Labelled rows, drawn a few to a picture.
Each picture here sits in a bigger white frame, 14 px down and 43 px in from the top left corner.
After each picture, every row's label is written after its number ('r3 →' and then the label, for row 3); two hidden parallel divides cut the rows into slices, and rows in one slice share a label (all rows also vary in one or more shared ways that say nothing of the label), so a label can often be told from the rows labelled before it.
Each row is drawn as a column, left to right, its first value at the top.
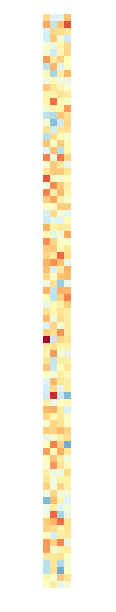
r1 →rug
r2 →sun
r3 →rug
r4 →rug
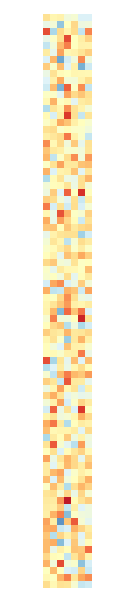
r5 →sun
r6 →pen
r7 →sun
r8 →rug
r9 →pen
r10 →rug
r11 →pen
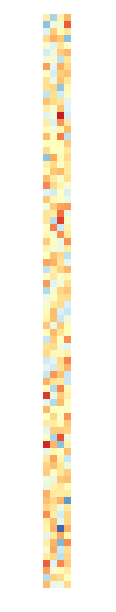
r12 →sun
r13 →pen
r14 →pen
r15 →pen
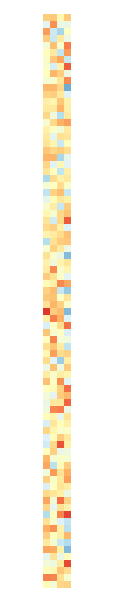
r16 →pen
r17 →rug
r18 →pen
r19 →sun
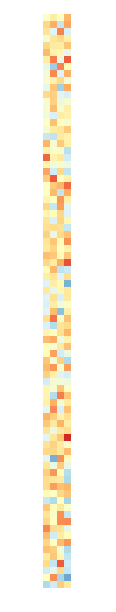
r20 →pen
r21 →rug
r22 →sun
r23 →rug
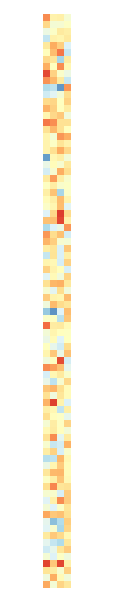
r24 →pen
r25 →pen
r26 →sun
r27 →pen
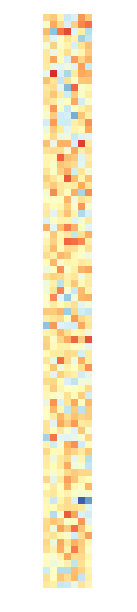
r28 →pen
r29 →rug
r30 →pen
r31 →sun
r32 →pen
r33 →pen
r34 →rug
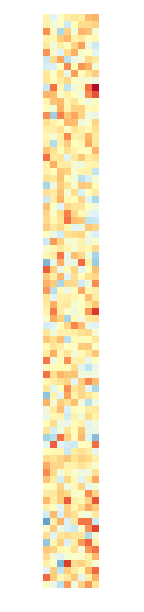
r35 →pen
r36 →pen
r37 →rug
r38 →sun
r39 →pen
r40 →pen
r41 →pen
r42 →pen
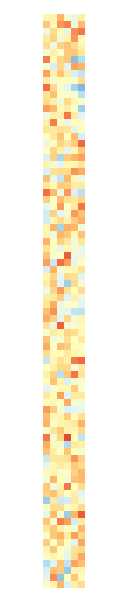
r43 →rug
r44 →pen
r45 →pen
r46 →rug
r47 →sun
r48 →sun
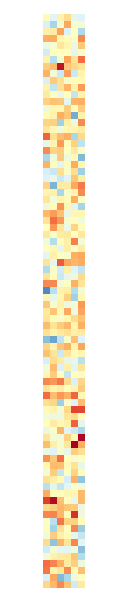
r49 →sun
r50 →sun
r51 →sun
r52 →pen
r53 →sun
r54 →rug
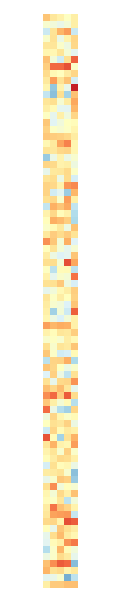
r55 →pen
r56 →sun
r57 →sun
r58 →sun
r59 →rug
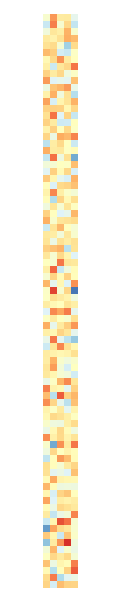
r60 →pen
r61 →rug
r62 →pen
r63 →pen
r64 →sun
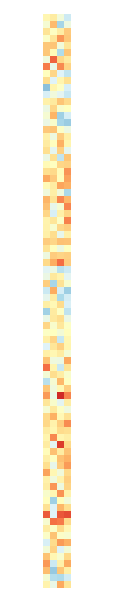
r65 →sun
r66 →rug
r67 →sun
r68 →sun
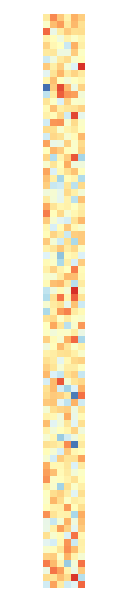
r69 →sun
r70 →pen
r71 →pen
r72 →pen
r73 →rug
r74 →sun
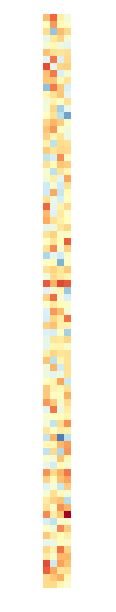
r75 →sun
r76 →rug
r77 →sun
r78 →sun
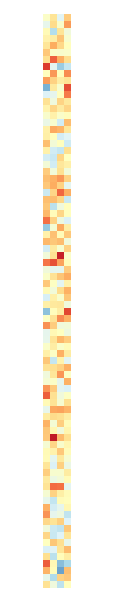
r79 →sun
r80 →rug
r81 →rug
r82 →rug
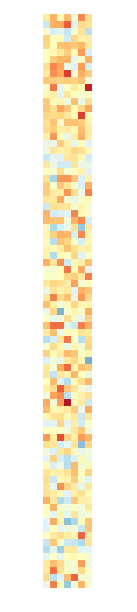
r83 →pen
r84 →pen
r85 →pen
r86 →rug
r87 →pen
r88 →pen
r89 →rug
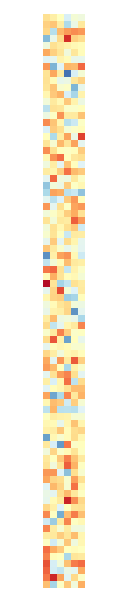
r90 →sun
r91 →rug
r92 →rug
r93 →sun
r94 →sun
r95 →sun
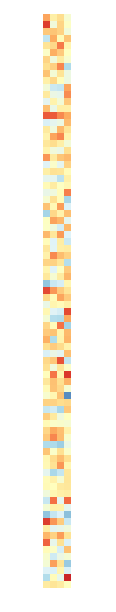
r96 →rug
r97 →pen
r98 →pen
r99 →rug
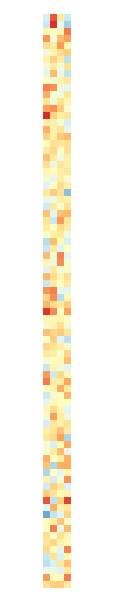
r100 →rug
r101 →rug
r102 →pen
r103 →sun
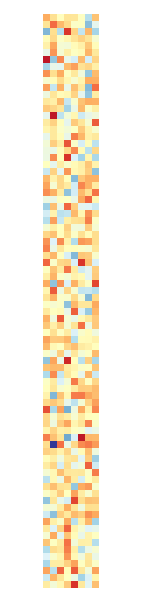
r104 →rug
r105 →rug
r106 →pen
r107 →sun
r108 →sun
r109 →pen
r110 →sun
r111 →pen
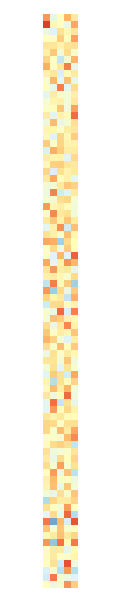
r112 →pen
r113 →pen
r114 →pen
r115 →sun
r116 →rug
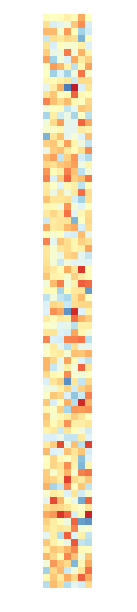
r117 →pen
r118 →sun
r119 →sun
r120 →sun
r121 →rug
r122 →rug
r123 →sun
